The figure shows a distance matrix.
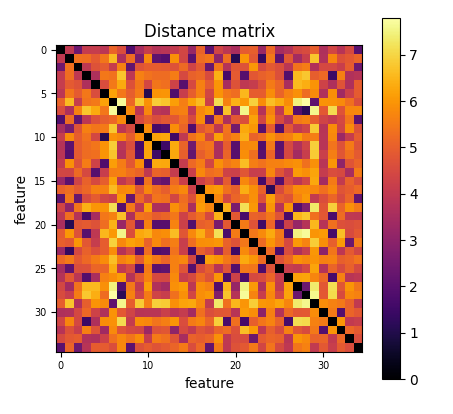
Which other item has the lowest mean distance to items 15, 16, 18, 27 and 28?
7
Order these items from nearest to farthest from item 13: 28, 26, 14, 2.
14, 2, 28, 26
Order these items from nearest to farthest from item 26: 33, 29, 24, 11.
33, 11, 24, 29
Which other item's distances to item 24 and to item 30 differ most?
16
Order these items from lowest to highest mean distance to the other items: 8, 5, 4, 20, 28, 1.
20, 1, 8, 4, 5, 28
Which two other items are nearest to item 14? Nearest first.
4, 33
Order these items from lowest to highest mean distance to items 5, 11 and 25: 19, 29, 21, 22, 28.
28, 19, 22, 21, 29
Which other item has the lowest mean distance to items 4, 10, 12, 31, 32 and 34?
0
